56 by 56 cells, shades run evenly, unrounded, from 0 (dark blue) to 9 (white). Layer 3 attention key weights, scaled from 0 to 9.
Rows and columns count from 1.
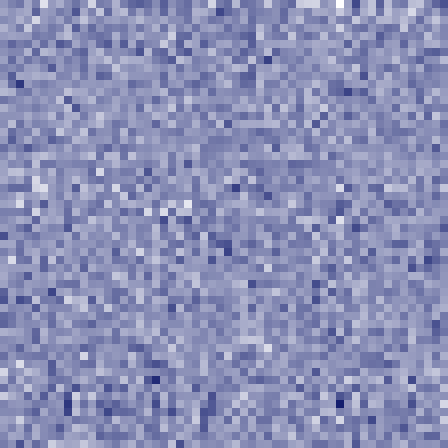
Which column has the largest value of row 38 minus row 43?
5
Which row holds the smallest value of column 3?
11
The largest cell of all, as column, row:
43, 1
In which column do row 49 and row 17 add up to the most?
8
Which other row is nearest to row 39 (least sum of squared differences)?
30
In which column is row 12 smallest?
44
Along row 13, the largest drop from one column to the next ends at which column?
9
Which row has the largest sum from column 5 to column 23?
20
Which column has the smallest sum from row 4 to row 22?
32
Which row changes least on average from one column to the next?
21
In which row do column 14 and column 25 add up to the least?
49
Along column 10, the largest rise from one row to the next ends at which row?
50
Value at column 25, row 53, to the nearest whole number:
7
